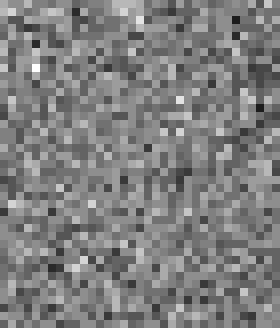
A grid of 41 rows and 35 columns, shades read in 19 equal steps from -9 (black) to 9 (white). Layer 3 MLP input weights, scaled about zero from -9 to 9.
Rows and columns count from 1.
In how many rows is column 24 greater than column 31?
14
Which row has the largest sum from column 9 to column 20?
21
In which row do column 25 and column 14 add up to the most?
10
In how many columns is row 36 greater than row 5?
18
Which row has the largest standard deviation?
9
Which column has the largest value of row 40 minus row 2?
22
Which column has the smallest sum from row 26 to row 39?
7
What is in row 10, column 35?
-4
